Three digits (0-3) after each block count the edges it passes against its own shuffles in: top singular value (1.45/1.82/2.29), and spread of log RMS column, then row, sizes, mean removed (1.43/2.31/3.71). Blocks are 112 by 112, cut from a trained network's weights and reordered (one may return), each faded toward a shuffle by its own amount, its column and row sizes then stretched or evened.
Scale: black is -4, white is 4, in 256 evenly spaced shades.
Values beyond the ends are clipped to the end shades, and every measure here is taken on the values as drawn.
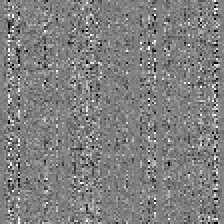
1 3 1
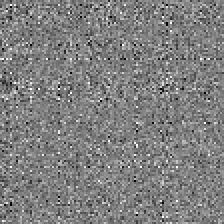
0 2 2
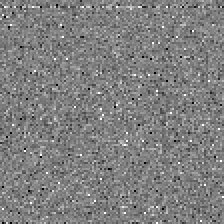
0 0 1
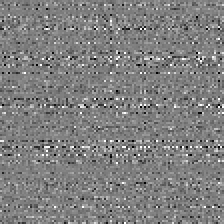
2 1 3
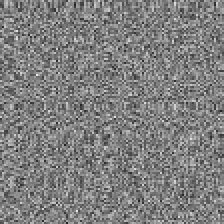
3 1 0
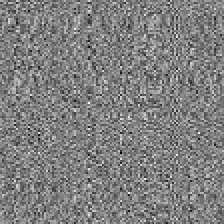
3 2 0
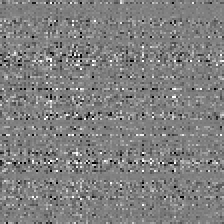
1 2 3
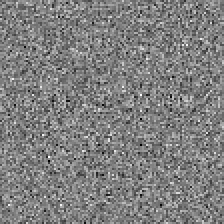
1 1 1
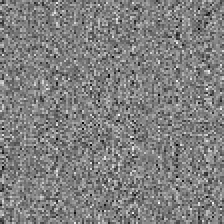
2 2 0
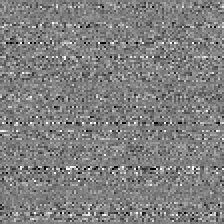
1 0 3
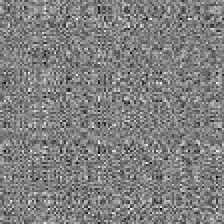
3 2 2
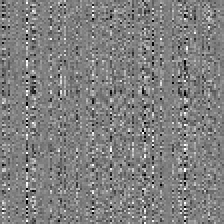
3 3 1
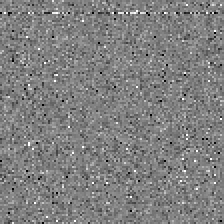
1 1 1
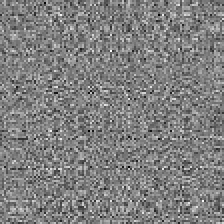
3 1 2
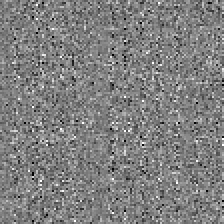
0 2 1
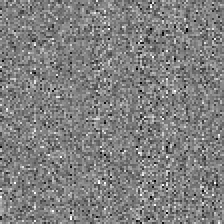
0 2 0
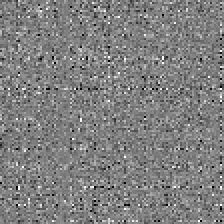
1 2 2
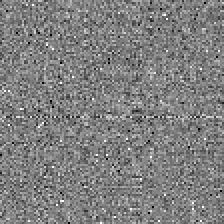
2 1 0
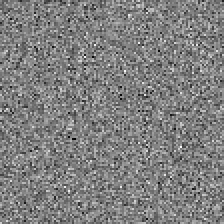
0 1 0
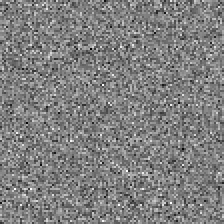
0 0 1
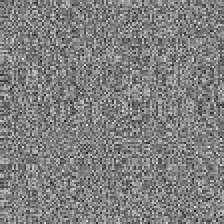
3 0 0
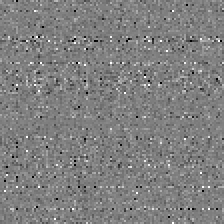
0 1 2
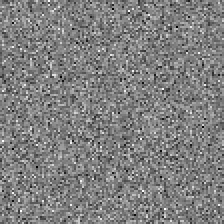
0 1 0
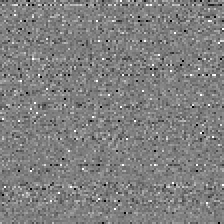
0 0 2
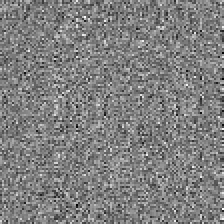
3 2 0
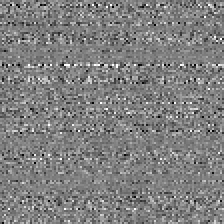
1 0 3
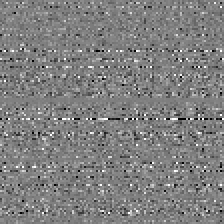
1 1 3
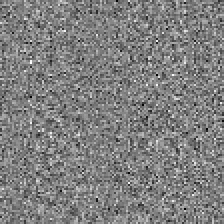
2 2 0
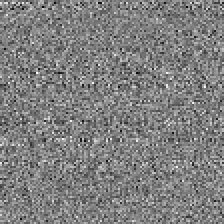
2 0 2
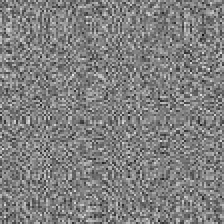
3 1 0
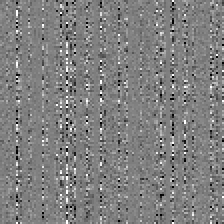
1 3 0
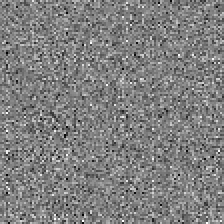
0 2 1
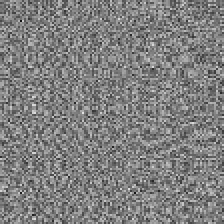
3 0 0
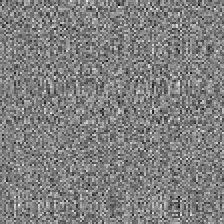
3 1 1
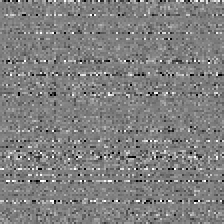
1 1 3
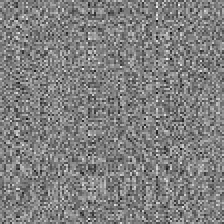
3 2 0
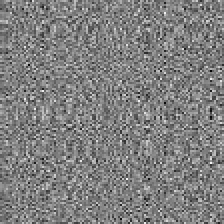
3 2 1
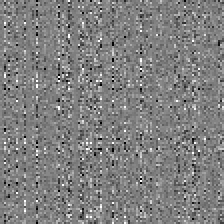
0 3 1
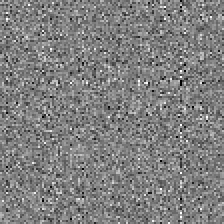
2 2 1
